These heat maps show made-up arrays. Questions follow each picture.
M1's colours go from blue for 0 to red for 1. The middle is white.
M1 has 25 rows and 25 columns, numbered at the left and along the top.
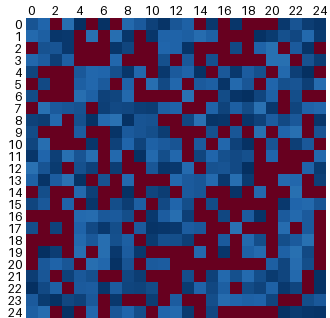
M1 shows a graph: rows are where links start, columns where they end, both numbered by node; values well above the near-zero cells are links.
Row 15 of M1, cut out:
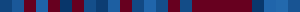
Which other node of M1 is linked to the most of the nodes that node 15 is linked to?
node 24
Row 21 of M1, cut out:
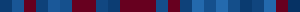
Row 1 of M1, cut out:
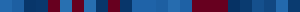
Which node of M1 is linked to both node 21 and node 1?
node 6
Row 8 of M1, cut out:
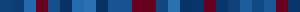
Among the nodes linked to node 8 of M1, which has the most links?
node 3
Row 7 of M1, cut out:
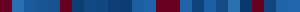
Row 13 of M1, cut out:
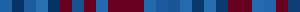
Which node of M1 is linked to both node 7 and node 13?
node 5
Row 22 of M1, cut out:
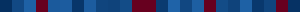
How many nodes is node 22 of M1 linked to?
5
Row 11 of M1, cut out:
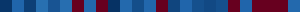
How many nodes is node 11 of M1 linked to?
7
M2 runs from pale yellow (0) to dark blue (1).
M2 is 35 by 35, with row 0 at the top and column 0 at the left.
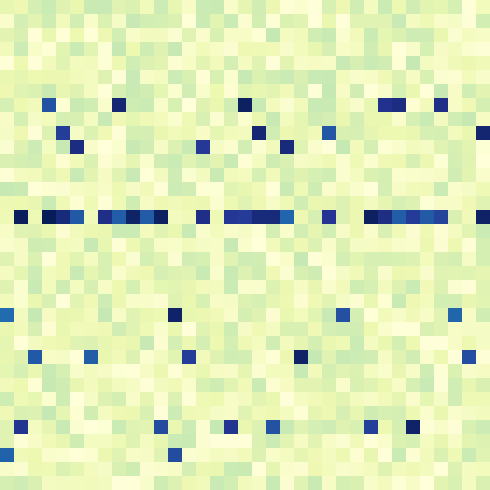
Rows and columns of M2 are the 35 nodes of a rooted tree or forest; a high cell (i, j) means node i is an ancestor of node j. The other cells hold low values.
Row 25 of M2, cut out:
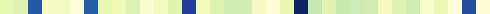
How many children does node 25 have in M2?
5
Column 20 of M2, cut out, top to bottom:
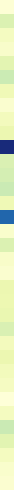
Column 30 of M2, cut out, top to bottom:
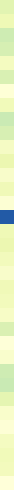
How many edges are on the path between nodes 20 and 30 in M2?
3
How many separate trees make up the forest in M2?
3
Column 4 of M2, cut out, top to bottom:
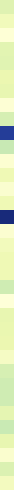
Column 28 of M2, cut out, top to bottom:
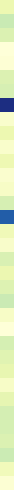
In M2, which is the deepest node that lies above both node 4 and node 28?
15
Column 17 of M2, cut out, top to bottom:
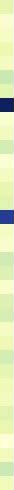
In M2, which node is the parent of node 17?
7
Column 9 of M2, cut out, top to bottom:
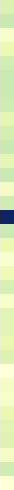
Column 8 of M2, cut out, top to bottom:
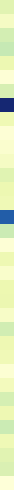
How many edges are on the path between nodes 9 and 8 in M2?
3
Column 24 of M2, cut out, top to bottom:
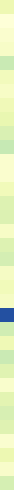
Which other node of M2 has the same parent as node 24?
32
